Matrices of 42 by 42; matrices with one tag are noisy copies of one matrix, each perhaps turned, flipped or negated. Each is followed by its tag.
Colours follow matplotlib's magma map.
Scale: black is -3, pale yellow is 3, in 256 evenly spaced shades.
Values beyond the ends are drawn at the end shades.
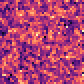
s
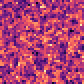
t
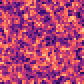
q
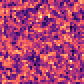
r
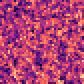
t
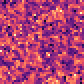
s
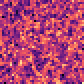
t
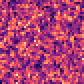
r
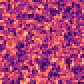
t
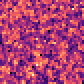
t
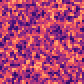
r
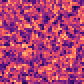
r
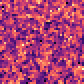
t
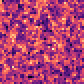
t
